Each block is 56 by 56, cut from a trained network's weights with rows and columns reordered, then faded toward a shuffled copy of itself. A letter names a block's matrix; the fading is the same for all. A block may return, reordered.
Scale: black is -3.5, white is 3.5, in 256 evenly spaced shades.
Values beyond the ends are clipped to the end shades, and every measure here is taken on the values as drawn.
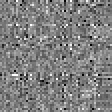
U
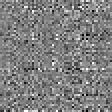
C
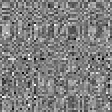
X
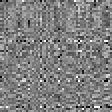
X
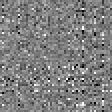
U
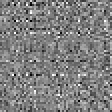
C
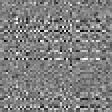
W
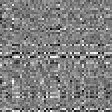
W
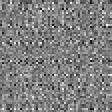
C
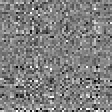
C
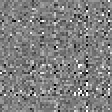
U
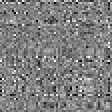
C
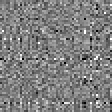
X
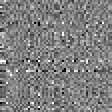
X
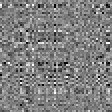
C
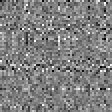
C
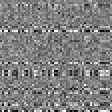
W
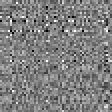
X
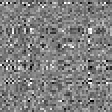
C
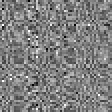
X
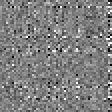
U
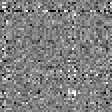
U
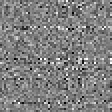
U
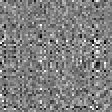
C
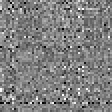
U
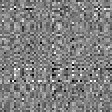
X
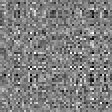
C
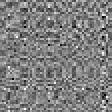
X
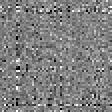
U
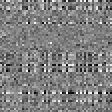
W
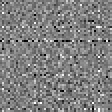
U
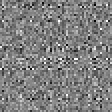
C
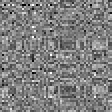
X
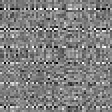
W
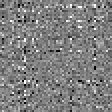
U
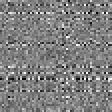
W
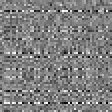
W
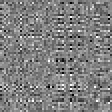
C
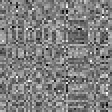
X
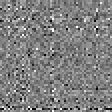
U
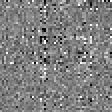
U
